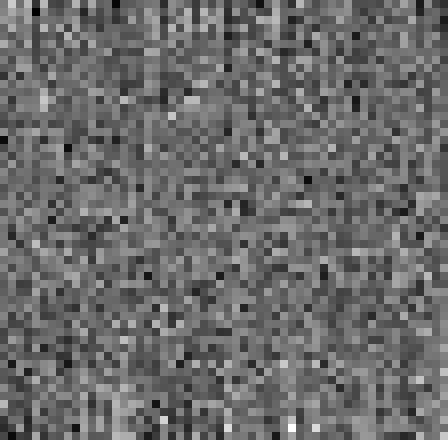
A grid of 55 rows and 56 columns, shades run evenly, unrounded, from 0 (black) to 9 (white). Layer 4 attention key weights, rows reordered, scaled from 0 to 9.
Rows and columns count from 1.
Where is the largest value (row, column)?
54, 37
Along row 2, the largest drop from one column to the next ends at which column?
5
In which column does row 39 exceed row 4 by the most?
21
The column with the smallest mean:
18
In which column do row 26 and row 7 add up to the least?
29
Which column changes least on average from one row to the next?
44
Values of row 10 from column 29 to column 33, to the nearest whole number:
4 4 3 3 5
